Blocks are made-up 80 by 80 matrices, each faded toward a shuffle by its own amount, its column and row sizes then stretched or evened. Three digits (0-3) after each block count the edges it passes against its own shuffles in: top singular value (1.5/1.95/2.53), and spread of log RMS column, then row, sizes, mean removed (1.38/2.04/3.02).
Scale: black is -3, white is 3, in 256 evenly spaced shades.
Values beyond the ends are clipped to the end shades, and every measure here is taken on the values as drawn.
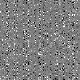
2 3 1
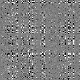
3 3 2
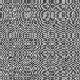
3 1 0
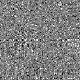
2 1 1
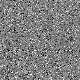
0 0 1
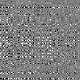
3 2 3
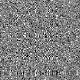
2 2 1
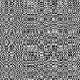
3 1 3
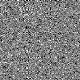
2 1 1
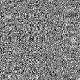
2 1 0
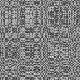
3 1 0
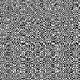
3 2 2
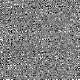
1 2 2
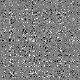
1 2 2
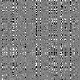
3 3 2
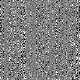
0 3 0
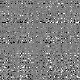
1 2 3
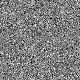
0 0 1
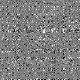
1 2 3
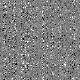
0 3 1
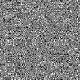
2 1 1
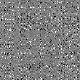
2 2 2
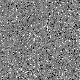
0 1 0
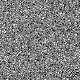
0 1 0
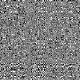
2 2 2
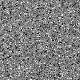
1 1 0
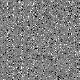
1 2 0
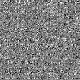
1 0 2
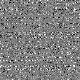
0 0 3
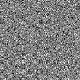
2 1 0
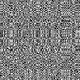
3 1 1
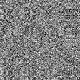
2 0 0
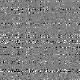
1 2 3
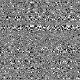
2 1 3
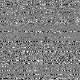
0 0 3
